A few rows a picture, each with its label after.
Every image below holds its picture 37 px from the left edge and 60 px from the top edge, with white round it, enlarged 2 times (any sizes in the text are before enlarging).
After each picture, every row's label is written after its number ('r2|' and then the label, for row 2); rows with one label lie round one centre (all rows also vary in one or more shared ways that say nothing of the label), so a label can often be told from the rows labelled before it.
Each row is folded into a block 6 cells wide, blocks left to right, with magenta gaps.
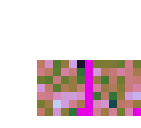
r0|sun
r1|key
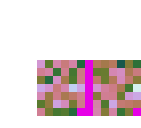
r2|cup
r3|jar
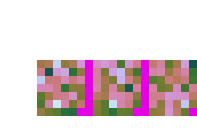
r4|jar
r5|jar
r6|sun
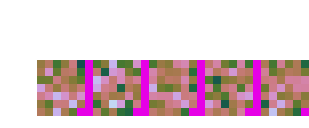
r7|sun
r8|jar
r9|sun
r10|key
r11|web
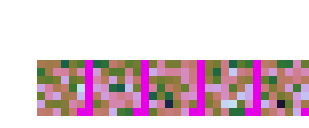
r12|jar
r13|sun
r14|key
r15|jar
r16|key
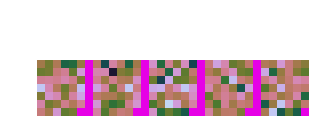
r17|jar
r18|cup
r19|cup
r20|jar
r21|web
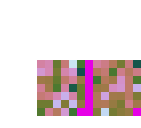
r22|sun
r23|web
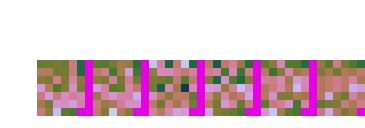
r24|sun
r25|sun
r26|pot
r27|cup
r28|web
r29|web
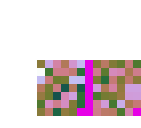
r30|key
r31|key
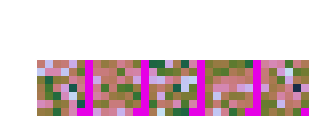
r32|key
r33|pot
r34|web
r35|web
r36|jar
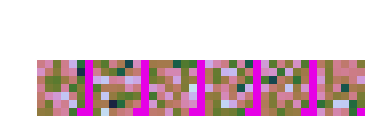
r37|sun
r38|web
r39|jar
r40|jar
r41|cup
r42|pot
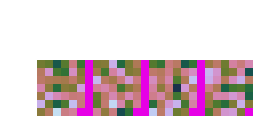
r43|sun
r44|jar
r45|pot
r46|sun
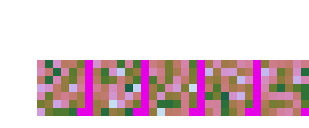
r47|cup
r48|jar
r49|web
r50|key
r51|sun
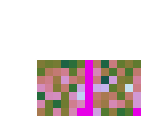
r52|jar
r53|cup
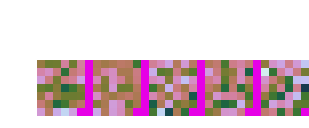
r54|pot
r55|pot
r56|web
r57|sun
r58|key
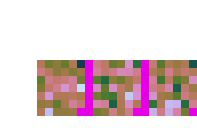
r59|web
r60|key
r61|pot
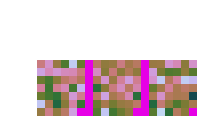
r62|key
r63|web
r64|web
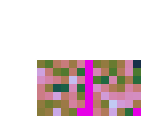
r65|sun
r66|sun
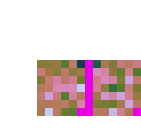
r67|web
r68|sun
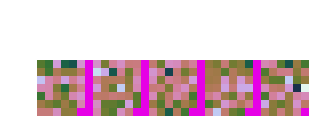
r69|jar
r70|cup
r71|cup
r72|web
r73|jar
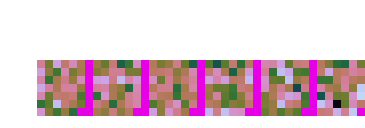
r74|cup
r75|jar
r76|pot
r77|pot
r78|jar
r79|key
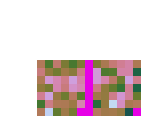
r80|web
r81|sun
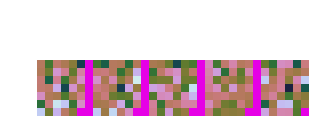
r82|pot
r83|pot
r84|jar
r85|cup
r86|pot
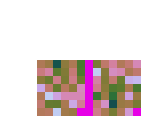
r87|sun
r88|key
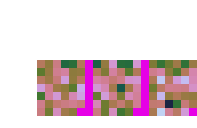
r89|jar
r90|jar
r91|web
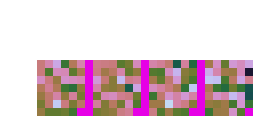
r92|jar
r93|jar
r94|jar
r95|sun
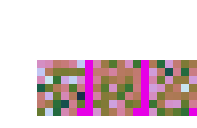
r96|web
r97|pot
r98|cup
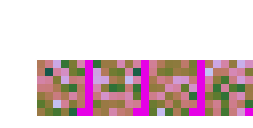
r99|jar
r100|sun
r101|web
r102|key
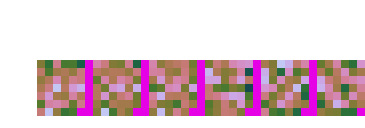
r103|web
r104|web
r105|web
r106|sun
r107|cup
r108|jar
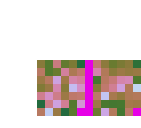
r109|web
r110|web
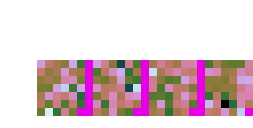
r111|web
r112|jar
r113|key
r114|key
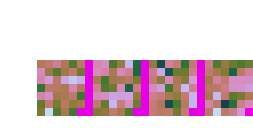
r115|web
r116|sun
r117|cup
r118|web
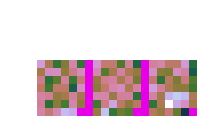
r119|pot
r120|web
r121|sun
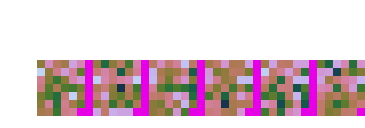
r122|key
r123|pot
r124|sun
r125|key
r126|key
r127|cup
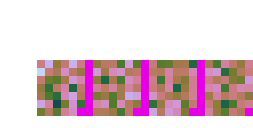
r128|key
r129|key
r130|pot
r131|cup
